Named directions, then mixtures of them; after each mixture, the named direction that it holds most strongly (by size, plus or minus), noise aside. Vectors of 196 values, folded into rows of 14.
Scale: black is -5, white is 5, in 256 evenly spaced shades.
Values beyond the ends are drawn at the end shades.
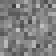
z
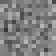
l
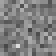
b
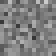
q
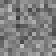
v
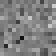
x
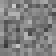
z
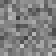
v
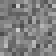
z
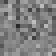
v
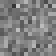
z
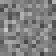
l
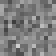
l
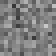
z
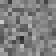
q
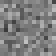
l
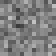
v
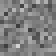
b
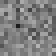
v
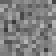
l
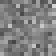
z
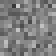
z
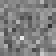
x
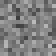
v
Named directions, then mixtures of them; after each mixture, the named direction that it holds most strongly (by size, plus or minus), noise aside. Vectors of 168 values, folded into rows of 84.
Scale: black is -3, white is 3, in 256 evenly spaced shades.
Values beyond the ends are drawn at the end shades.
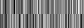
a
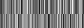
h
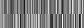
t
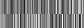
t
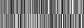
t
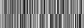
t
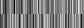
a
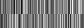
a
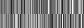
t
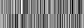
h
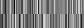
a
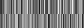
h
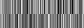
h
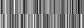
a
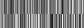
t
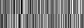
a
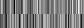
a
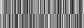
h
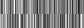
a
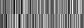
a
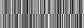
h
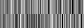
t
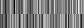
a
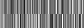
t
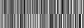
t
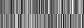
h
